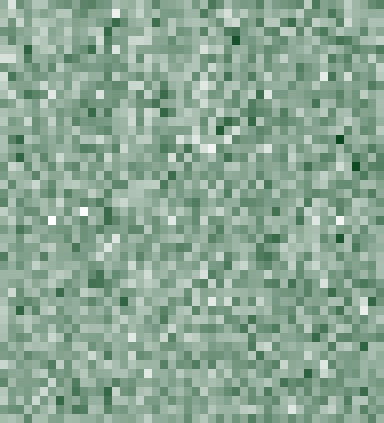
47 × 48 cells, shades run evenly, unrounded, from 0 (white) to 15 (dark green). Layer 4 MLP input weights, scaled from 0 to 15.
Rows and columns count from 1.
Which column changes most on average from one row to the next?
43
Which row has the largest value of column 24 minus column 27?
17
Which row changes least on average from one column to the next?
47
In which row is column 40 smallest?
25
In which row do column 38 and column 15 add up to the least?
2
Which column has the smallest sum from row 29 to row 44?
19
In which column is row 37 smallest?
22
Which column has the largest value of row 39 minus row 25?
46
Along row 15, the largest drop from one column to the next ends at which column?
29
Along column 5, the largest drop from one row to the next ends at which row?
21
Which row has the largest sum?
44
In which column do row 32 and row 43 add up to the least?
7
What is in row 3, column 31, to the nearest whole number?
9
